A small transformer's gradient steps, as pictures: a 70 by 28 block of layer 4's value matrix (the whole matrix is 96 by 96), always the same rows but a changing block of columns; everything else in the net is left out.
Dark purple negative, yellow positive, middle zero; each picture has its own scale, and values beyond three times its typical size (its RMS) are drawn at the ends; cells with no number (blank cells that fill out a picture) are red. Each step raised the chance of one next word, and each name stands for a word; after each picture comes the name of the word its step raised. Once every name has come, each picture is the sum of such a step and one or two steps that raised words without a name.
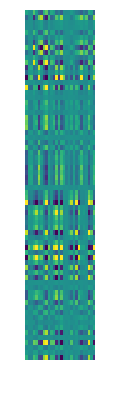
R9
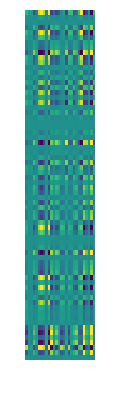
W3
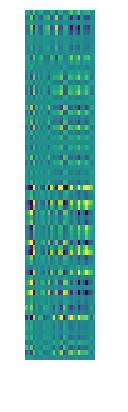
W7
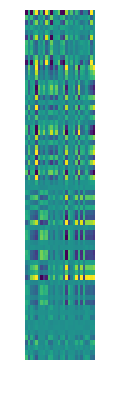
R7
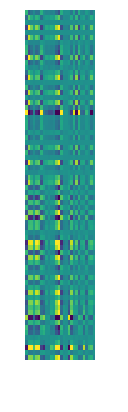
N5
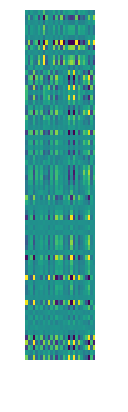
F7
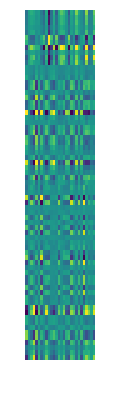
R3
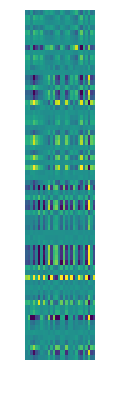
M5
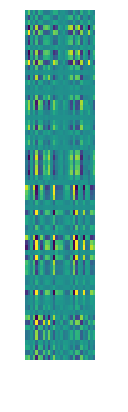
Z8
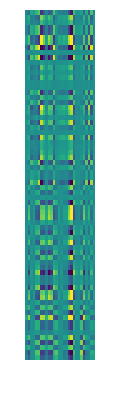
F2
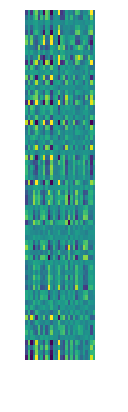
F2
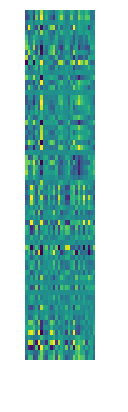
W3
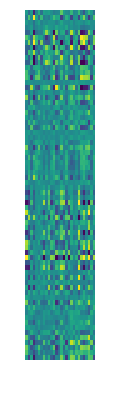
R9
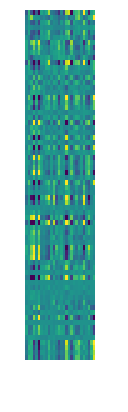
R7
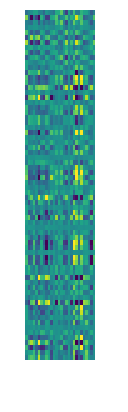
F7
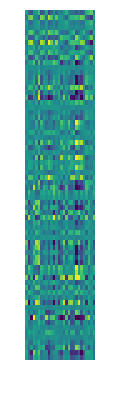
M5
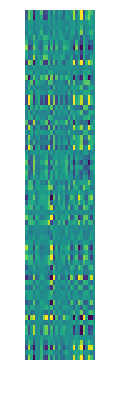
M5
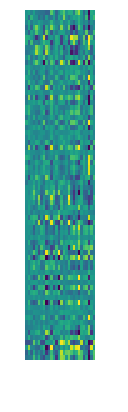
W3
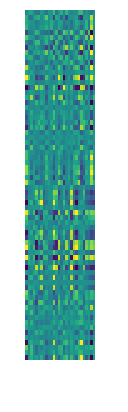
R9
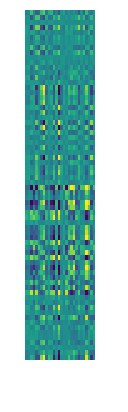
W7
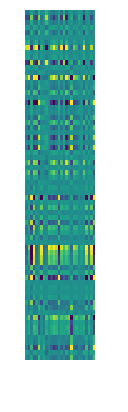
M5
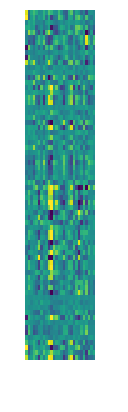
W7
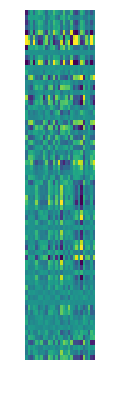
R3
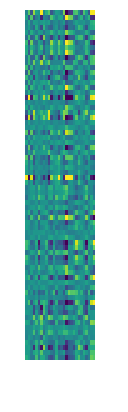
N5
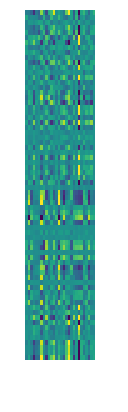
F2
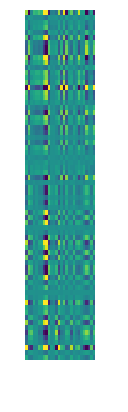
W3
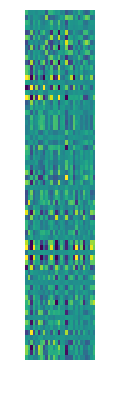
R9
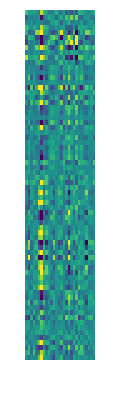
F2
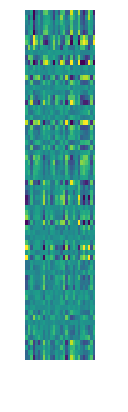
F2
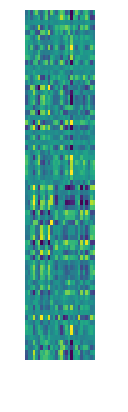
W7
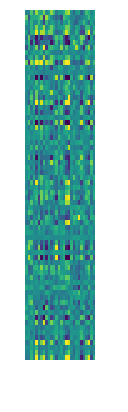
F2
